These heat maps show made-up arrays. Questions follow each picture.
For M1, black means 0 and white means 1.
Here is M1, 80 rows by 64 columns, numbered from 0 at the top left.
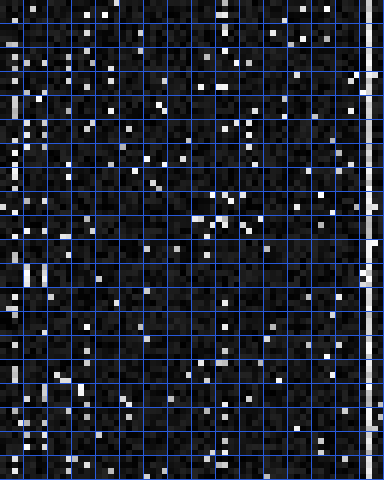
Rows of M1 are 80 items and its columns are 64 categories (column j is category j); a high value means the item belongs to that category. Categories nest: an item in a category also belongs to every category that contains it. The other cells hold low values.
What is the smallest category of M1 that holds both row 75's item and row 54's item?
37
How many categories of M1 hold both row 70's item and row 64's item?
2
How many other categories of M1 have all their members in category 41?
4
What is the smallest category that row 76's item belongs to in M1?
12
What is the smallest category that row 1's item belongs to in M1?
5
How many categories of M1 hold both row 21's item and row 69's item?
4
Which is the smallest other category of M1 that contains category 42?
58
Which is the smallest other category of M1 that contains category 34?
11
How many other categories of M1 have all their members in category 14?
9
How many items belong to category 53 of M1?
4
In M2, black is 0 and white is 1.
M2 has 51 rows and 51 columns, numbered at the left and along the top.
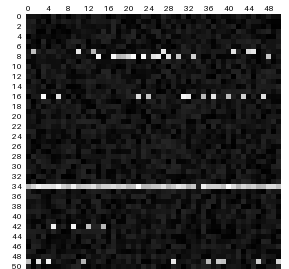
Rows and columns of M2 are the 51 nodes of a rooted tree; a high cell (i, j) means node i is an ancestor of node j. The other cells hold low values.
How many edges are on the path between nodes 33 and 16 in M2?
3
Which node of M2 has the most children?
8
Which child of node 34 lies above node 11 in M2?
49
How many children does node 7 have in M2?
7
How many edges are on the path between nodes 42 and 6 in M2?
3
